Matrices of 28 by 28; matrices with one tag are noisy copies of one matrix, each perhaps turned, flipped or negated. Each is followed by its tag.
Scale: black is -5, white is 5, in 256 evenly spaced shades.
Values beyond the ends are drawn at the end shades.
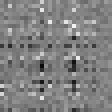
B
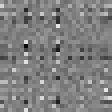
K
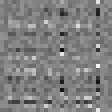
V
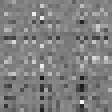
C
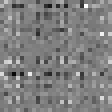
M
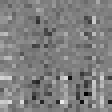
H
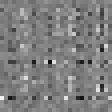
V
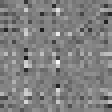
K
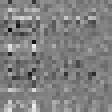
H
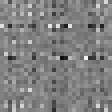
K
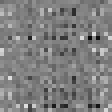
M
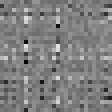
K
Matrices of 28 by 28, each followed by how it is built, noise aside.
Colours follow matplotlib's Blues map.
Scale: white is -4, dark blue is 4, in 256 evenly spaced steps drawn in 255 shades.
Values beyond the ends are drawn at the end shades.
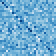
diagonal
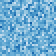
noise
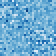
block diagonal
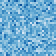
noise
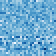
uneven rows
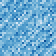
Hankel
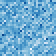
Hankel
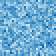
noise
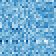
low rank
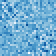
block diagonal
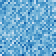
Hankel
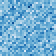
Hankel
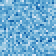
noise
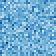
noise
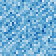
Hankel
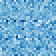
uneven rows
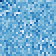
block diagonal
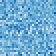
low rank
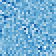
block diagonal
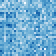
blocks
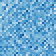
Hankel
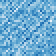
Hankel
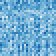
blocks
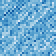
Hankel
